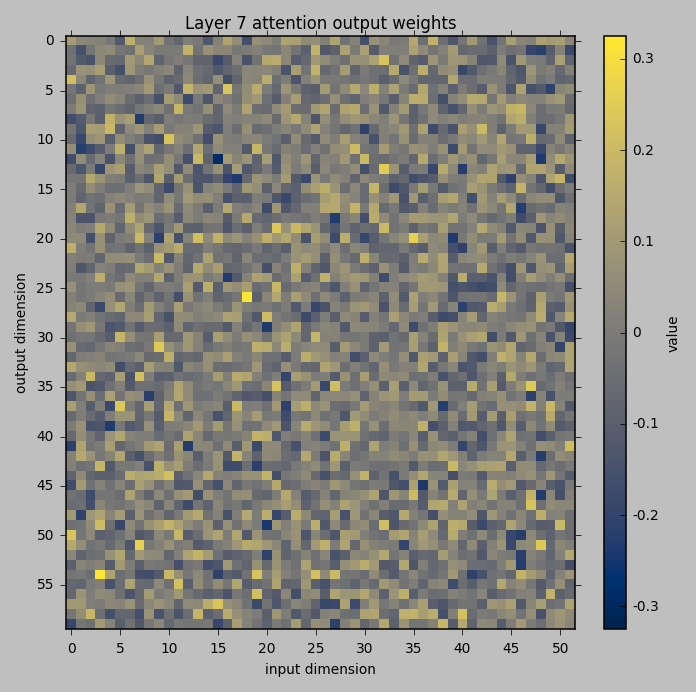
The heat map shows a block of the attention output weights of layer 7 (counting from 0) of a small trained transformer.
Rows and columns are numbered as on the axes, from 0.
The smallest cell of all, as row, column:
12, 15
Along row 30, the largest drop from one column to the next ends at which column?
43
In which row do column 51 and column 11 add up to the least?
53
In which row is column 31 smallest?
10
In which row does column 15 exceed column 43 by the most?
30
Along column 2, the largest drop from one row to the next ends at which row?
35
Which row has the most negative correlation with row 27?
9
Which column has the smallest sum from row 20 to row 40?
39
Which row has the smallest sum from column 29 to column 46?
21
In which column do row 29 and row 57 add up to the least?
20
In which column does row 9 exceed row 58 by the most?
4
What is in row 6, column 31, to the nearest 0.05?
0.05
